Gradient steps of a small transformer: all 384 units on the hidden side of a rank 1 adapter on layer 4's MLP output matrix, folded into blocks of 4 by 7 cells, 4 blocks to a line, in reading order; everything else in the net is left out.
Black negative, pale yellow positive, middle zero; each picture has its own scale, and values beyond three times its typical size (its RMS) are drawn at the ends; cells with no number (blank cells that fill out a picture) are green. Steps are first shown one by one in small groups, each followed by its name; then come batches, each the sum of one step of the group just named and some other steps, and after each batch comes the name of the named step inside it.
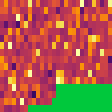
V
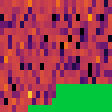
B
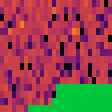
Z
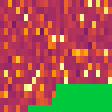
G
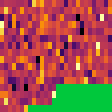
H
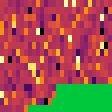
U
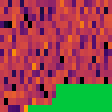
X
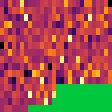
G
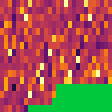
G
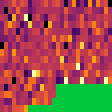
G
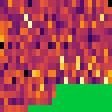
G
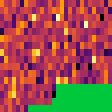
Z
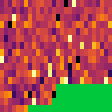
Z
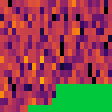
Z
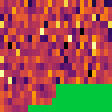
Z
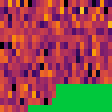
Z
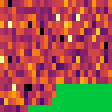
U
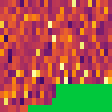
G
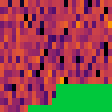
X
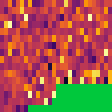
G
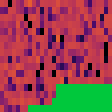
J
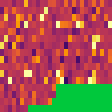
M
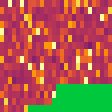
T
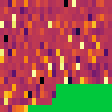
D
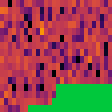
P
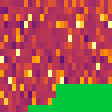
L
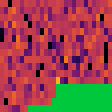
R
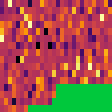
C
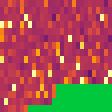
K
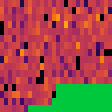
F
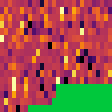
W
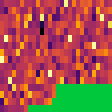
L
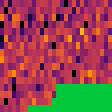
R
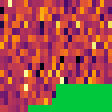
M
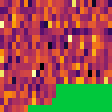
D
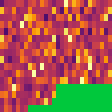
T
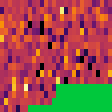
W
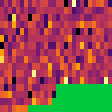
D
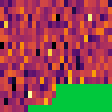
P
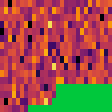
R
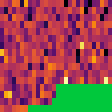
D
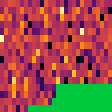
W
